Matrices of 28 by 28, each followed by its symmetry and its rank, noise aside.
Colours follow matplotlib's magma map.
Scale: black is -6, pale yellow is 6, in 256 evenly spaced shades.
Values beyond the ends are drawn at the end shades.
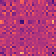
symmetric, rank two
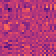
no symmetry, rank three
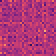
no symmetry, rank four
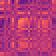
symmetric, rank two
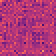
symmetric, rank four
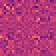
no symmetry, rank four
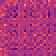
symmetric, rank four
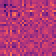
symmetric, rank three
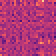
no symmetry, rank four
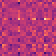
no symmetry, rank two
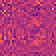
no symmetry, rank four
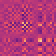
symmetric, rank two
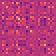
symmetric, rank three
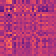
antisymmetric, rank two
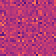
antisymmetric, rank four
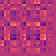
no symmetry, rank two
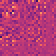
symmetric, rank three
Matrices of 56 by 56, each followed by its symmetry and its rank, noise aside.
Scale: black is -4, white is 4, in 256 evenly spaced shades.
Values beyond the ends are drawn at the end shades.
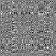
no symmetry, rank five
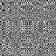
no symmetry, rank four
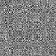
no symmetry, rank five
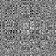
symmetric, rank four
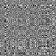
antisymmetric, rank four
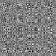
antisymmetric, rank four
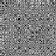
symmetric, rank five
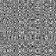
no symmetry, rank five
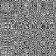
no symmetry, rank five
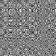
symmetric, rank four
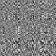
no symmetry, rank five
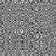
no symmetry, rank four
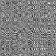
antisymmetric, rank four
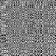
no symmetry, rank five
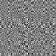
no symmetry, rank four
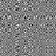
antisymmetric, rank four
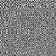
no symmetry, rank four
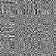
antisymmetric, rank four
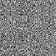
antisymmetric, rank four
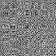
symmetric, rank five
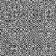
antisymmetric, rank four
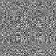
no symmetry, rank four
